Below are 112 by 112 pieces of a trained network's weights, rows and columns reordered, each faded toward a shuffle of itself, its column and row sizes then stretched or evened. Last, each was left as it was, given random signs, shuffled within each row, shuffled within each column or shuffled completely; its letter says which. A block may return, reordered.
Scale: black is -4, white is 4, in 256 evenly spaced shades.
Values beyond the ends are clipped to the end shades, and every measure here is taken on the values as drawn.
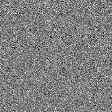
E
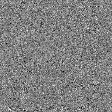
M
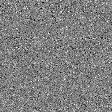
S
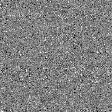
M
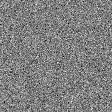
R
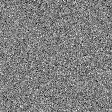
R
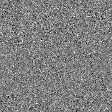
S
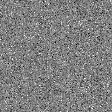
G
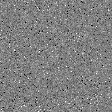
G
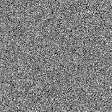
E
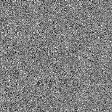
M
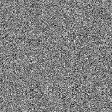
E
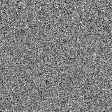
S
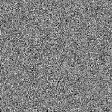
E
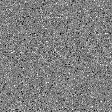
S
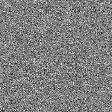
M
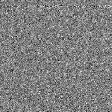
E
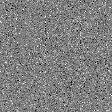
G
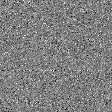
S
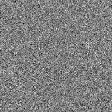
E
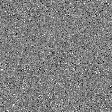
S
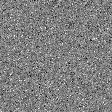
R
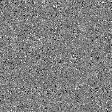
M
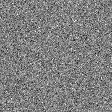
R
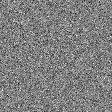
R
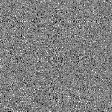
E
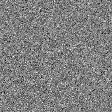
R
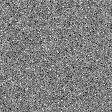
R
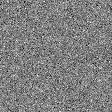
R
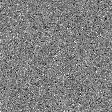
R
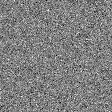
R
